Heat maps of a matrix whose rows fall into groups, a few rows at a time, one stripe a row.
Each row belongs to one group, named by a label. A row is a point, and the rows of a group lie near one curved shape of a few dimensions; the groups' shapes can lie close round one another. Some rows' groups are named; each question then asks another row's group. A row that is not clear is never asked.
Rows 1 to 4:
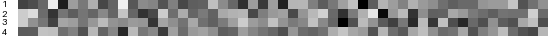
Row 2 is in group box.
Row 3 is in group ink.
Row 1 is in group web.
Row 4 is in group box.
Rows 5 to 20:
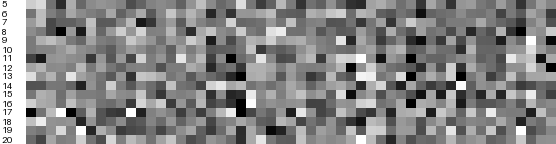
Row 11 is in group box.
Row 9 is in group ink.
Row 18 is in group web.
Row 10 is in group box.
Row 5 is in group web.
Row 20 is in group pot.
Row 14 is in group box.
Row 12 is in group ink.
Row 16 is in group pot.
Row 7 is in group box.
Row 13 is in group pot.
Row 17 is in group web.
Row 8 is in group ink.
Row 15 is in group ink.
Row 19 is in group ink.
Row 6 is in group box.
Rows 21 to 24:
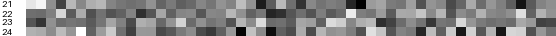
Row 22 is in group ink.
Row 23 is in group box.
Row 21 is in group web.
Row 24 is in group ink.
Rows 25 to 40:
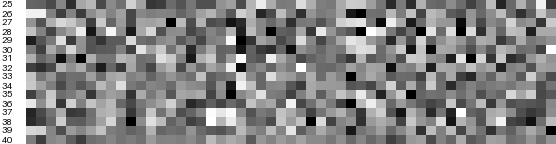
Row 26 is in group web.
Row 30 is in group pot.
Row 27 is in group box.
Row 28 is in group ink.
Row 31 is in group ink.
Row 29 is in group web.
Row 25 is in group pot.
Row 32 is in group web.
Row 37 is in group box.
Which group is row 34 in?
web
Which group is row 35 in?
box
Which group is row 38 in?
box
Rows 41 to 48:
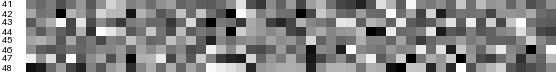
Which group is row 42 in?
web
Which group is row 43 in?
ink
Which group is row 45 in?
box
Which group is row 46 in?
ink
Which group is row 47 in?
pot
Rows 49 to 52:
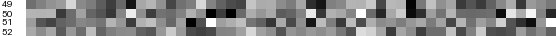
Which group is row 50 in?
box
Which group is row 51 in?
ink
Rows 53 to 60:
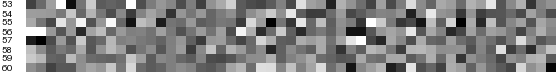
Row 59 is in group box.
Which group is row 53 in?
web
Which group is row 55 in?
ink
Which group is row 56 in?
web
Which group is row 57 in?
web
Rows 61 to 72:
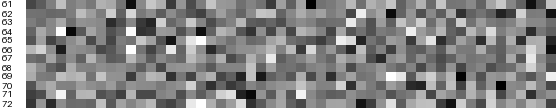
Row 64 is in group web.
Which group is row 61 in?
box
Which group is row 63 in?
ink
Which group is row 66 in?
box
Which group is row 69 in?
box
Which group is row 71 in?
web
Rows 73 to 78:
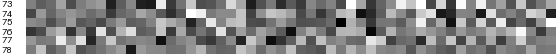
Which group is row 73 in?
ink
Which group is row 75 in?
ink
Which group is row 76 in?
web
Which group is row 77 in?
ink
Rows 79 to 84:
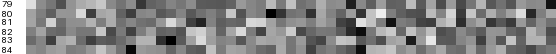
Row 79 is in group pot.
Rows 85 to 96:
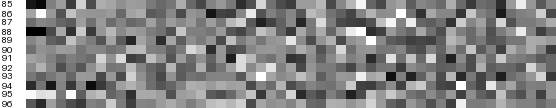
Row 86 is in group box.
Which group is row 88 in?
web
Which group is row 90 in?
ink
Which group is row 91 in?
web
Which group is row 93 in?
pot
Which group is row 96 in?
box
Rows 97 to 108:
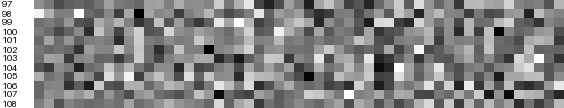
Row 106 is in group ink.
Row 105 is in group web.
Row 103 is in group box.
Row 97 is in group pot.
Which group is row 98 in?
pot
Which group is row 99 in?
box
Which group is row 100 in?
ink
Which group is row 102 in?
pot
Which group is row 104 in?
web
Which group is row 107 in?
ink
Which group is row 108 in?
ink
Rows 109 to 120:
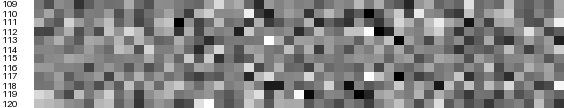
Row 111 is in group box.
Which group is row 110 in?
pot
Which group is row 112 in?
web
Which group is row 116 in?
ink
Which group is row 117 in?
pot
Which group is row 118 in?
pot
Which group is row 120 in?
pot
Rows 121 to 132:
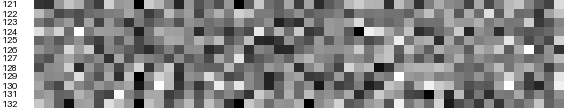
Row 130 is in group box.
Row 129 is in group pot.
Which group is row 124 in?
pot
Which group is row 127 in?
web
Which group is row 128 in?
web
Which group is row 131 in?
ink
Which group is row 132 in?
web
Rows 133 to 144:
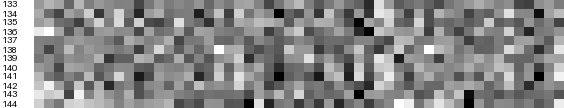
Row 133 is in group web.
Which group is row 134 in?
ink
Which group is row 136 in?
web
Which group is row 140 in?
ink
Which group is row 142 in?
web
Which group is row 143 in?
pot
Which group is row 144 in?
box
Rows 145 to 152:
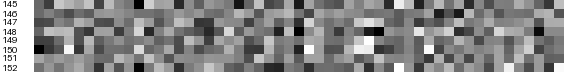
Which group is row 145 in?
box
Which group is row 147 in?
pot
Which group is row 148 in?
web
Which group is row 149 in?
web
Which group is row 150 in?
web
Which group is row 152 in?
pot
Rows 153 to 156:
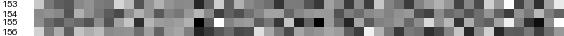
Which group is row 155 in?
ink
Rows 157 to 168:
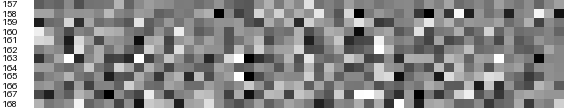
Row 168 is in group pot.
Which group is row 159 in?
web
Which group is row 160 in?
pot
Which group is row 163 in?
web
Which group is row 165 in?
web
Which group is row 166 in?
ink
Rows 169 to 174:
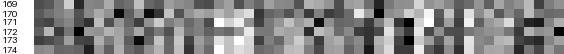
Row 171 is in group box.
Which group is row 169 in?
web
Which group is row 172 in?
pot
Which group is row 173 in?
box
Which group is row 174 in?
box
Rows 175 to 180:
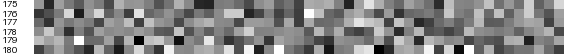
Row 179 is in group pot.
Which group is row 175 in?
pot
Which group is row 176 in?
web
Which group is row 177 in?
box
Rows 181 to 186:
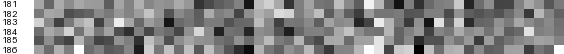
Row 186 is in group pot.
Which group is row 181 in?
pot
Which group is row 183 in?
ink
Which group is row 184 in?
ink
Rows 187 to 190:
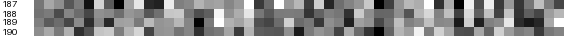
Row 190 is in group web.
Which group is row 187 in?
ink
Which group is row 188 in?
ink
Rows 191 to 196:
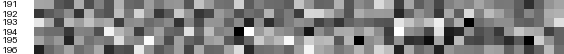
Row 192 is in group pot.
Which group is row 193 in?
box
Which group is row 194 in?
web
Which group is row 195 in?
ink
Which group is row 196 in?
web
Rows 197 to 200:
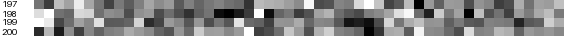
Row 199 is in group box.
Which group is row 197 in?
pot
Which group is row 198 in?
box
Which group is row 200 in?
pot
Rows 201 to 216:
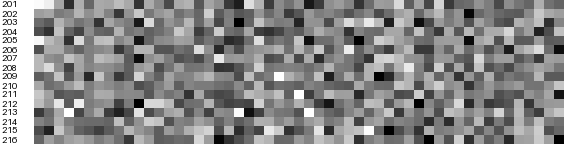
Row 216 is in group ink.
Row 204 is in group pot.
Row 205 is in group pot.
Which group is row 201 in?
web
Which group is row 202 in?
box
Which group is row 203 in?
box
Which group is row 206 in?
ink
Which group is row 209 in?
ink
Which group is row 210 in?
box
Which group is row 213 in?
web
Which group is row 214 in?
ink
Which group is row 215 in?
box
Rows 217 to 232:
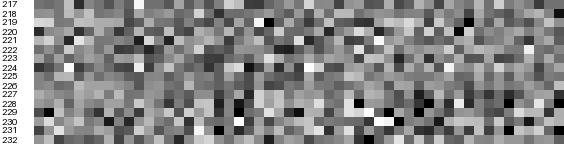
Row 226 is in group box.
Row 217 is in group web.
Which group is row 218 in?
ink
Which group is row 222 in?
ink
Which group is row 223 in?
pot
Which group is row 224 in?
web
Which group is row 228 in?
ink
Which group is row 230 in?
web
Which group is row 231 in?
ink
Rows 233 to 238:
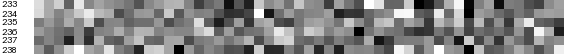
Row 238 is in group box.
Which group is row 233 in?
pot
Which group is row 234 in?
box
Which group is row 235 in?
ink
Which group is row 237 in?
ink
